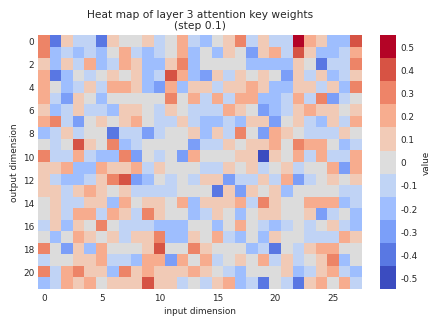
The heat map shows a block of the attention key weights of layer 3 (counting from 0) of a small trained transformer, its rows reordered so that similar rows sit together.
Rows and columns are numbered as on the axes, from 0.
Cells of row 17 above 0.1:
4
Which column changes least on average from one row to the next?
21
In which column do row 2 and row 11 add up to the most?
27
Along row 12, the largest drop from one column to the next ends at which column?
8
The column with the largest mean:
0
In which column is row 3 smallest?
1
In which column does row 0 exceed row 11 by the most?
22
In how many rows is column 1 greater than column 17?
6
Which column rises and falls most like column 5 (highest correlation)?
25
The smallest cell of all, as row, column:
10, 19
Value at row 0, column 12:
0.2
